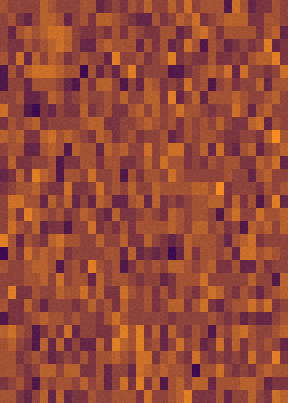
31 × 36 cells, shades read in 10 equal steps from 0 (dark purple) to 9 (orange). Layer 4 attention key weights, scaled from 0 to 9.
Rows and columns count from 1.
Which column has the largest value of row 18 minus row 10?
34
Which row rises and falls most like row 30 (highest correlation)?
26
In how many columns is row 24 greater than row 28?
13
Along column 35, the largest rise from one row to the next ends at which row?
5
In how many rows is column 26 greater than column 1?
16
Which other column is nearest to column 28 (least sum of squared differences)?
20
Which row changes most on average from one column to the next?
27
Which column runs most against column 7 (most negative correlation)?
23
